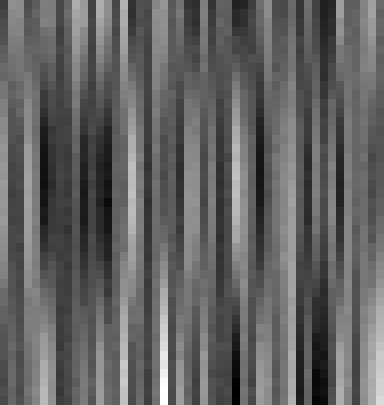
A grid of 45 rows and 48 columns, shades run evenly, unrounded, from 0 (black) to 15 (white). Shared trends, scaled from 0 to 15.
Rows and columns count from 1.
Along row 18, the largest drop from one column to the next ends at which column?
6
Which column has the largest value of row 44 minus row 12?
21
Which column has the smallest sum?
41
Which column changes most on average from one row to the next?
30
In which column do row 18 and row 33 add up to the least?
14
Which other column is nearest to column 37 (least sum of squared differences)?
44
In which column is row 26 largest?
17
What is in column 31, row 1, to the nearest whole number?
2
